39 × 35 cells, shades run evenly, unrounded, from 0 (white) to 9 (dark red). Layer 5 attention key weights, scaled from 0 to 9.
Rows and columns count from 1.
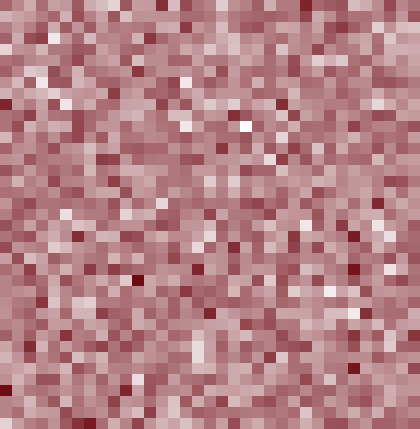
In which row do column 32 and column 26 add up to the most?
19
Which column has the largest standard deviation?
30
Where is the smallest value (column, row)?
21, 12
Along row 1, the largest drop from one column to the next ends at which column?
15
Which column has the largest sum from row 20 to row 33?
3
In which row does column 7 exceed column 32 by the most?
22
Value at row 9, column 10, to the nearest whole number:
7
